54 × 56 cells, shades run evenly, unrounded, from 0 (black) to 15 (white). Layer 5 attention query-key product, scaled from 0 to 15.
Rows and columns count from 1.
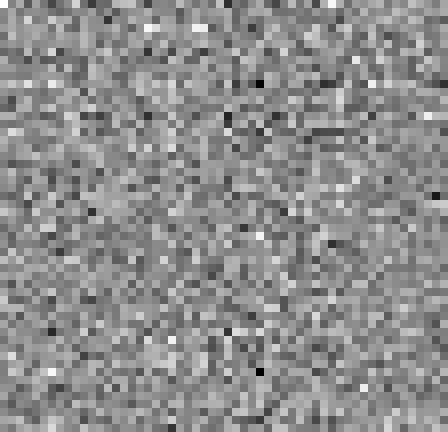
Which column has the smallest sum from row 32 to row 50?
27
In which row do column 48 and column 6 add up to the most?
29
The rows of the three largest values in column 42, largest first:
1, 38, 42
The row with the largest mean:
4
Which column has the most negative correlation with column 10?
13
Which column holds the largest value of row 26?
43
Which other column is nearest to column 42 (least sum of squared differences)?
28
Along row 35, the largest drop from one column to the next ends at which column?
37
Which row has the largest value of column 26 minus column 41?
11
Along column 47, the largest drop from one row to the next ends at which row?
12
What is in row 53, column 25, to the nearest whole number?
9
